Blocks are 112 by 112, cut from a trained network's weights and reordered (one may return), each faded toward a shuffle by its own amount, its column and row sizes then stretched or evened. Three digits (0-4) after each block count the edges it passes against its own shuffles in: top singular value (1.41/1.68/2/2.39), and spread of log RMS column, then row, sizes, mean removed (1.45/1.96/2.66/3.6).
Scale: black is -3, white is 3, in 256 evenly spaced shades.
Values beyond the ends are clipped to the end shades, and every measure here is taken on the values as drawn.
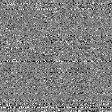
3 1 4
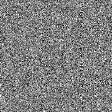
0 2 1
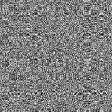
4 1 2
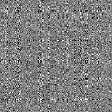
4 4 2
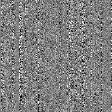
1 4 0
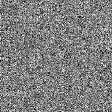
1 2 0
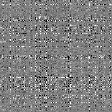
2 4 4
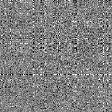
4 3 3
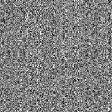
3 3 0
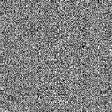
3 2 0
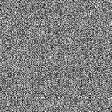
4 1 1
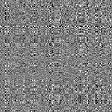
4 3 3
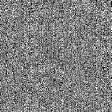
2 3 0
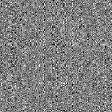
3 3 1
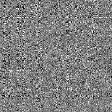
3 3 2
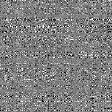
0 3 4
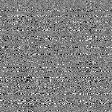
0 2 4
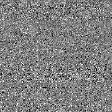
0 2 3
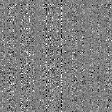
1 4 2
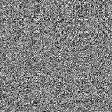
3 1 1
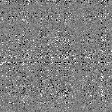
1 3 3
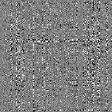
2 4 3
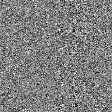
2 2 0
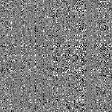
1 4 3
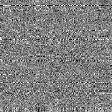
4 1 3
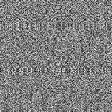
4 0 1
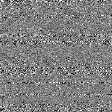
1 0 4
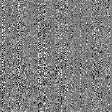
1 4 2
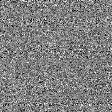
0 0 3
